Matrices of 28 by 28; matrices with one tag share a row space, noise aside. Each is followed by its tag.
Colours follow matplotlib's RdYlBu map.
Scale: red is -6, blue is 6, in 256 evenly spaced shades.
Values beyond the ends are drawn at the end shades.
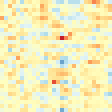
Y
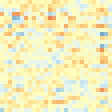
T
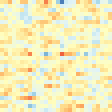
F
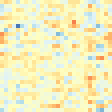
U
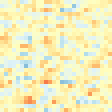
F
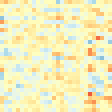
U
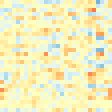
U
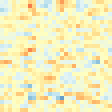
F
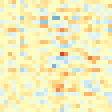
Y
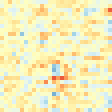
Y
